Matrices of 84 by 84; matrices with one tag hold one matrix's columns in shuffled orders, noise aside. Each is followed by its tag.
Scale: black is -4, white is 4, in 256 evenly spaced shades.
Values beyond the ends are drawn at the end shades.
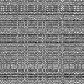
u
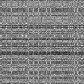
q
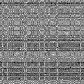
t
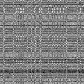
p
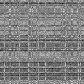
t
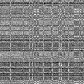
t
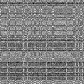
t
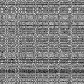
p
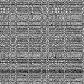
p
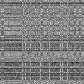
t
